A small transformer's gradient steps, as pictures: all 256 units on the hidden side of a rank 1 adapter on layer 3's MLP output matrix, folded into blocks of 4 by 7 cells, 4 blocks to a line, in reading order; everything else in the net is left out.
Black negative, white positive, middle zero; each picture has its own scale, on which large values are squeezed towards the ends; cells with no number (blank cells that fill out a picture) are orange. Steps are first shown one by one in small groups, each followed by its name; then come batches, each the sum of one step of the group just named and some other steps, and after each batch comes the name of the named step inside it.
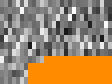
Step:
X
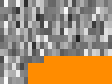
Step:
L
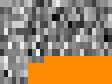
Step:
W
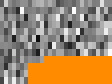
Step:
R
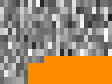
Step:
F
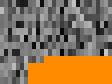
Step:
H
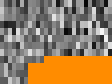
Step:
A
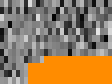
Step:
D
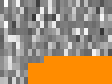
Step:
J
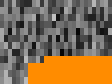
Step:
H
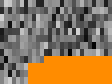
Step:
D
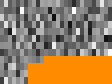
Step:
R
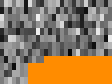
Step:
D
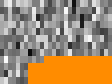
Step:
L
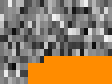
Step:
A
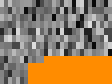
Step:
A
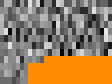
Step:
F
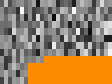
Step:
R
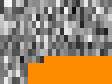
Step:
L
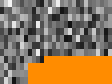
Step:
W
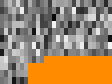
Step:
W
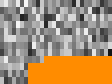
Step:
J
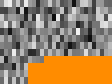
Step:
R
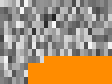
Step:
W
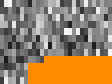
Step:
R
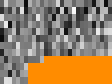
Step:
D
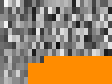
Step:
J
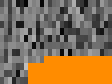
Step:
H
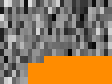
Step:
D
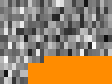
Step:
W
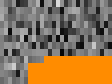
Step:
H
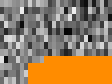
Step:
X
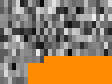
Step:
W
